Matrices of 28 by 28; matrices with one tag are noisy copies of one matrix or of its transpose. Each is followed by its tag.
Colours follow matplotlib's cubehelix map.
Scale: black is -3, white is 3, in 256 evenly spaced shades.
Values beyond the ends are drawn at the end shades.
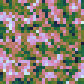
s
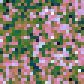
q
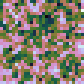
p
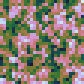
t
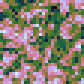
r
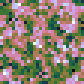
s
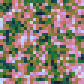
t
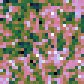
q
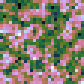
r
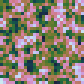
t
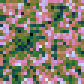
p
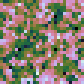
p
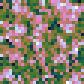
s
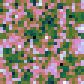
p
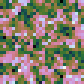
t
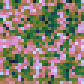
p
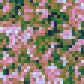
r
